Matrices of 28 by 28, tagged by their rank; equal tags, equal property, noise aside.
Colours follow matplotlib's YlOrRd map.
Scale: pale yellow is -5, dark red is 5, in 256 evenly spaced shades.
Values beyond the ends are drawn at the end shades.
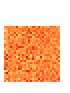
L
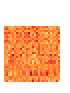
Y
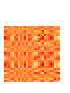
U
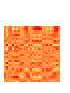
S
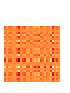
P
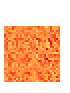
L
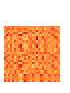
S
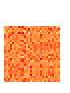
L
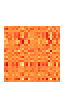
U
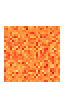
L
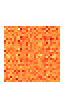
L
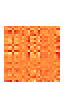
U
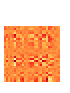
U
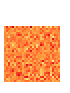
L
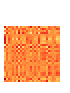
U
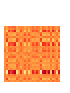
P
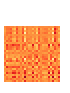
U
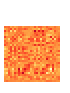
Y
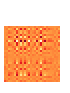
P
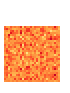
L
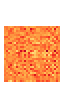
Y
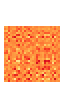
S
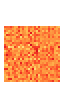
L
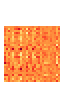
S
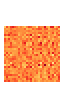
Y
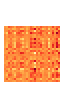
U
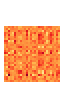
S
